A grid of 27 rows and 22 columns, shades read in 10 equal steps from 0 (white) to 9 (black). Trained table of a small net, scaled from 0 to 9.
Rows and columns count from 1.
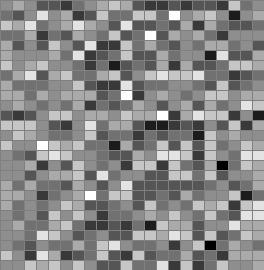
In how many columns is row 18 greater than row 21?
9
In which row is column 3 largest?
26
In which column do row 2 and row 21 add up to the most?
20
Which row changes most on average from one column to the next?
17
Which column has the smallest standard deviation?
1
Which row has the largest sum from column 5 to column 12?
7
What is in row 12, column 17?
1
